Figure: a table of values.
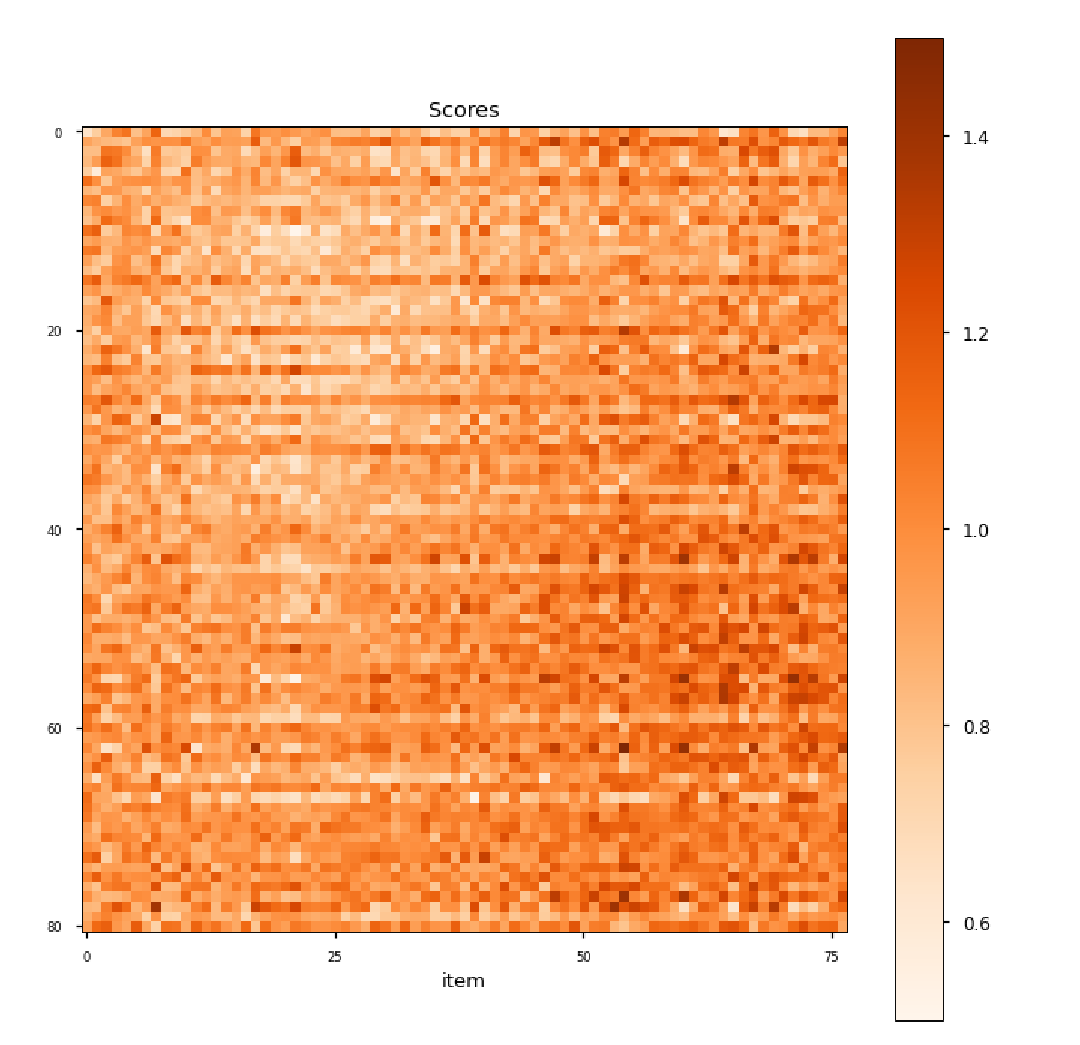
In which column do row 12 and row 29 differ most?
7
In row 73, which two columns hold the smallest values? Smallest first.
21, 2
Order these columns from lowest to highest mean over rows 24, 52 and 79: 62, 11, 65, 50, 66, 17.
17, 65, 50, 11, 62, 66
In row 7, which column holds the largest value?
67
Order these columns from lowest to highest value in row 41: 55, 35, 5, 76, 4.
35, 5, 4, 76, 55
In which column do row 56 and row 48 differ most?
64
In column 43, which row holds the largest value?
63
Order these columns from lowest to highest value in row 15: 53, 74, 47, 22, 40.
53, 22, 47, 74, 40
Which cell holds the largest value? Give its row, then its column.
62, 54
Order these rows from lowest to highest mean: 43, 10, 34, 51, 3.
10, 3, 34, 51, 43
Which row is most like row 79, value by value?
8
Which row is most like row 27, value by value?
56
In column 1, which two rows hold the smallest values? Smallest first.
4, 65
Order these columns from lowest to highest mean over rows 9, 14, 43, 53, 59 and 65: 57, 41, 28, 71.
28, 41, 71, 57
